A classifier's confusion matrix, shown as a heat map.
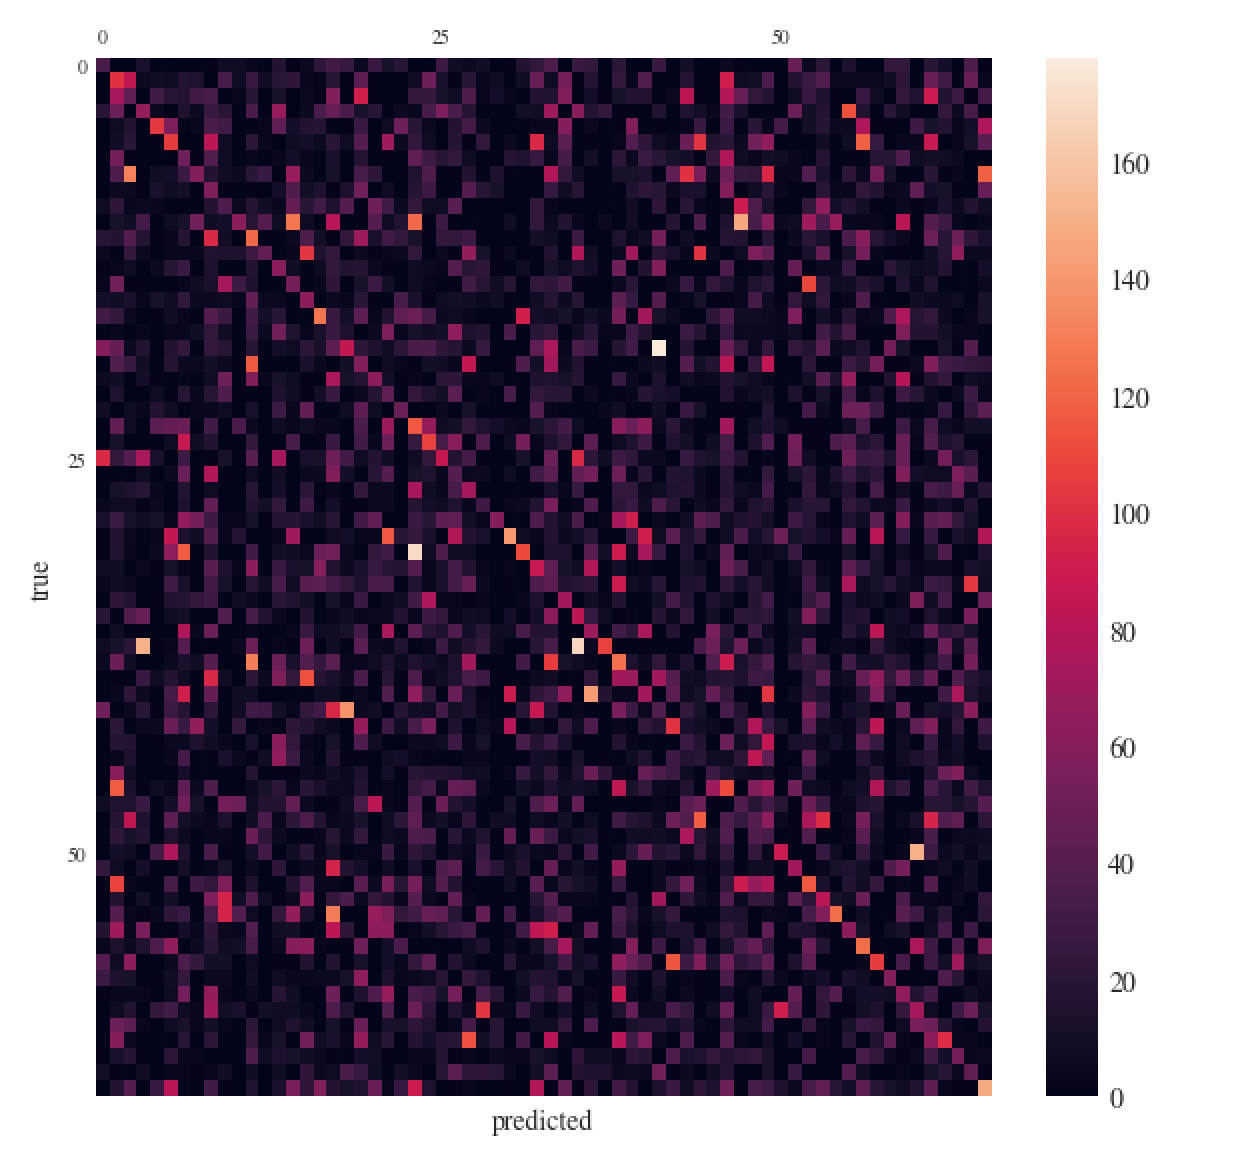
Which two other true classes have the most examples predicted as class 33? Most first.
38, 55
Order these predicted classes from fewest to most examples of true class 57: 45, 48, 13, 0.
13, 45, 48, 0
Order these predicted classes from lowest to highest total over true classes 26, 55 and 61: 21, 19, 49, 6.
19, 6, 49, 21
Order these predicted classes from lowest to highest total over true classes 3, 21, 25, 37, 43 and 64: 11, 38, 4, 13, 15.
4, 38, 15, 11, 13
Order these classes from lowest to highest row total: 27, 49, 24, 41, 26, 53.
27, 49, 26, 53, 24, 41
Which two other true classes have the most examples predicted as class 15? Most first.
39, 12
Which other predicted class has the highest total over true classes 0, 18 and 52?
41
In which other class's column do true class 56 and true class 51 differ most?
17
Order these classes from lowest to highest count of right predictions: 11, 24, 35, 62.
35, 62, 24, 11
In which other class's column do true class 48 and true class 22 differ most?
44
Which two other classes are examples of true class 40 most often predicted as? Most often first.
36, 49
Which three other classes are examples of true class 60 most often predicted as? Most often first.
28, 50, 8
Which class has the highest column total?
46
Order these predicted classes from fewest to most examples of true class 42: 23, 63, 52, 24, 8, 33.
33, 8, 63, 23, 52, 24
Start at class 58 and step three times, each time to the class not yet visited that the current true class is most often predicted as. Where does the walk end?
8
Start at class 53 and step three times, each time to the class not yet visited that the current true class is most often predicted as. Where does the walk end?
20
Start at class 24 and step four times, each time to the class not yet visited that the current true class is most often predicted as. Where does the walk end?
2
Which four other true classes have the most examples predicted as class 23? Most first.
31, 10, 65, 27
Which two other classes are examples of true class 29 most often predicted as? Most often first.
39, 38
